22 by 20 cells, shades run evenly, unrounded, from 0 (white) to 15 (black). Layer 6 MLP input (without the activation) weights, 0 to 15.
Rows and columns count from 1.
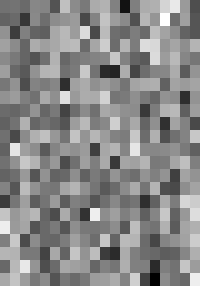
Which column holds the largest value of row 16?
15
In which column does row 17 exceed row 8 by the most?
9
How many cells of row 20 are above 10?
3
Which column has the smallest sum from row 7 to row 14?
14
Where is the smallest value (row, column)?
2, 17
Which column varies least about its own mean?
8
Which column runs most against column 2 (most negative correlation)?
16
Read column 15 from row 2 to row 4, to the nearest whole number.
4 9 2
